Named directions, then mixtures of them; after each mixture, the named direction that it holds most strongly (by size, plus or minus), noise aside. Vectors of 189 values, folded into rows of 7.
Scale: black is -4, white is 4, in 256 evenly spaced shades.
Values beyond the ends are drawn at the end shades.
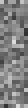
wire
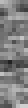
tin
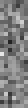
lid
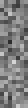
lid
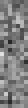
lid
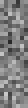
lid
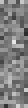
wire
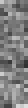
tin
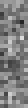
lid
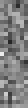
lid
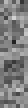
wire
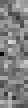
lid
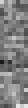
tin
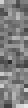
tin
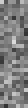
wire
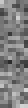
tin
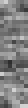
tin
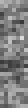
tin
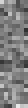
tin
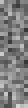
lid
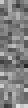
tin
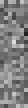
wire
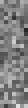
wire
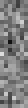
lid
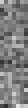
wire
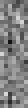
lid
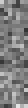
wire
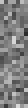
wire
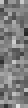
wire
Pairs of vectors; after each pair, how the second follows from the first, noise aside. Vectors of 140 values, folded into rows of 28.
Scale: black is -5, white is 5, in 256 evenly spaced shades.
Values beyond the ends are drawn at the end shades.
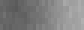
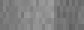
wrapped around, shrunk.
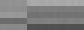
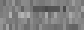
wrapped around, partly zeroed.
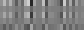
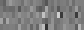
wrapped around, partly zeroed.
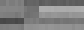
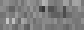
negated, partly zeroed.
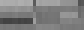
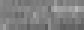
reversed, negated, shrunk.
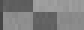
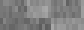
reversed, negated, shrunk.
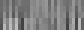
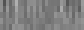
reversed, negated, shrunk.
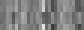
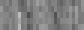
wrapped around, shrunk.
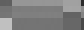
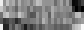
reversed, negated, scaled up.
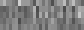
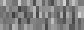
copied.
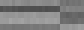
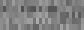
partly zeroed.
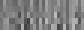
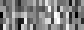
wrapped around, negated, scaled up.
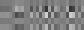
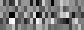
reversed, negated, scaled up.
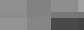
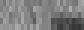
copied.
